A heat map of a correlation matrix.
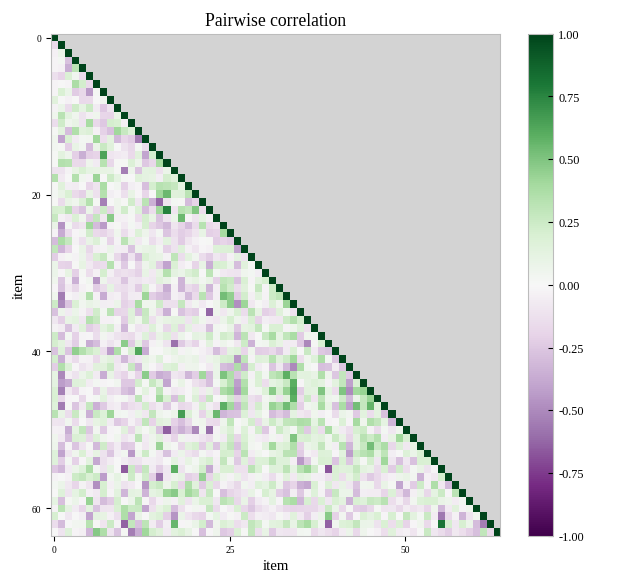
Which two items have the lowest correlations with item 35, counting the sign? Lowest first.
22, 54
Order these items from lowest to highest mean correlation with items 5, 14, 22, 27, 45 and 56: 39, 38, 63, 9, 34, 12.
63, 39, 9, 12, 38, 34
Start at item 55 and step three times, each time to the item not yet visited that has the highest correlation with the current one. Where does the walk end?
58
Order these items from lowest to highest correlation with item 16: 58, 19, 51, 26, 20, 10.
51, 10, 26, 19, 58, 20
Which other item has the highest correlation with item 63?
6
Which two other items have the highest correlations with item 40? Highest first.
12, 3
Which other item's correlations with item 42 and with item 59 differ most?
34
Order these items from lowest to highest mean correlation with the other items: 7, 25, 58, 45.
7, 58, 25, 45
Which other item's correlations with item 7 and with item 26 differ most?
15
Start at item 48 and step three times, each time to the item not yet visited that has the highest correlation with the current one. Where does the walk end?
8
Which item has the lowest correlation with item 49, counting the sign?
57
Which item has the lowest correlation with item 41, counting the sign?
26
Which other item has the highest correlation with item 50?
39
